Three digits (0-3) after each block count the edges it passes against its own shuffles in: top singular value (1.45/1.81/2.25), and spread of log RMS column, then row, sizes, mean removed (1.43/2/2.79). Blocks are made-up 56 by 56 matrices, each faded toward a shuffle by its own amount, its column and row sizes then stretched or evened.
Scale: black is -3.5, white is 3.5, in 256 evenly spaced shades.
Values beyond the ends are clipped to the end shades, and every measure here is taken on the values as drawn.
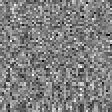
2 0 0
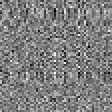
3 2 1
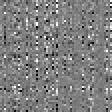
1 3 1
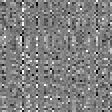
3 3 0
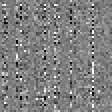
1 3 1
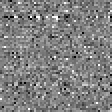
2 0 2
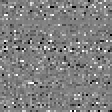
0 0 3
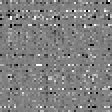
0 1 3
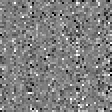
1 2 0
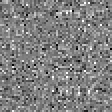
1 1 1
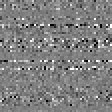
0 0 3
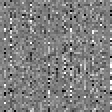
0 3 1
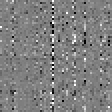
2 3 1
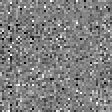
0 2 1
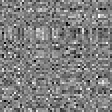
3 1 1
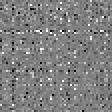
2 1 2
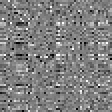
3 1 2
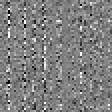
2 3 0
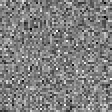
2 1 0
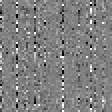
2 3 0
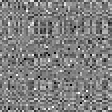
3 0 1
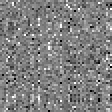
2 2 0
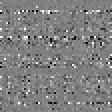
0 1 3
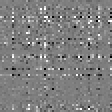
2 2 3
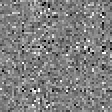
1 2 1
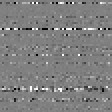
2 0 3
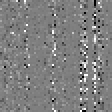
1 3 0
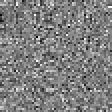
2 1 1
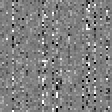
0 3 0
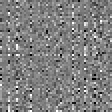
2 3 1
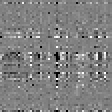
3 2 3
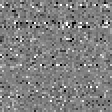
0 0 2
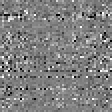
1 2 3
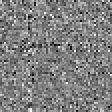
0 1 2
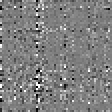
0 3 2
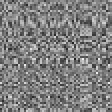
3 0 2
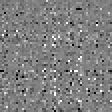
0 2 2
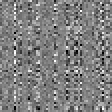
3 3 1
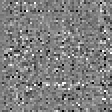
0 2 2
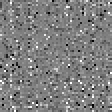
1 2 0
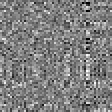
3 2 2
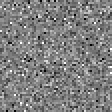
0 0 0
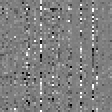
1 3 0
